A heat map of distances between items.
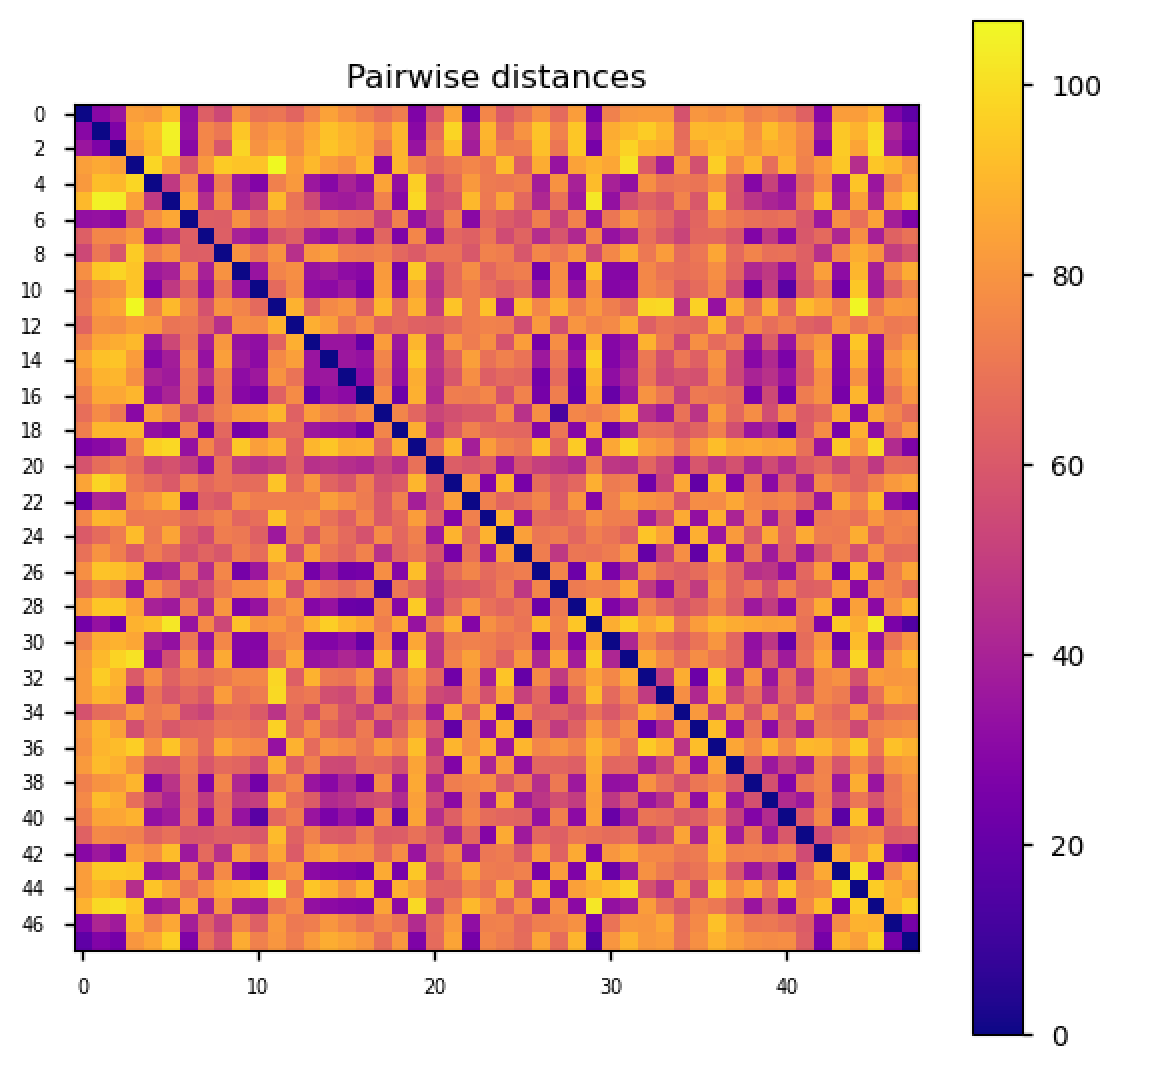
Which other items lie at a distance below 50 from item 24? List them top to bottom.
11, 20, 34, 36
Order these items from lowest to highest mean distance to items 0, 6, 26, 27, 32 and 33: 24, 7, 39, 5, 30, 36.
39, 7, 30, 5, 24, 36
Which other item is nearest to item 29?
47
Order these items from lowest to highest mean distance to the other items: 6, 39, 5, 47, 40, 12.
40, 39, 6, 5, 47, 12
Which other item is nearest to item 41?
23
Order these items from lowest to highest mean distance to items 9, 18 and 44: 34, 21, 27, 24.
27, 21, 34, 24
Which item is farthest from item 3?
11
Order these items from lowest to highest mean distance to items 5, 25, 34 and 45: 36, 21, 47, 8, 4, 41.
4, 21, 41, 8, 36, 47
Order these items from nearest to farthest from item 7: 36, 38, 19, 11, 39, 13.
38, 13, 39, 11, 36, 19
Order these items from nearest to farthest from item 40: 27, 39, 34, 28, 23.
28, 39, 34, 23, 27
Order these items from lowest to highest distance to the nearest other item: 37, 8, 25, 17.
17, 25, 37, 8
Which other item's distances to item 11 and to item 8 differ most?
36
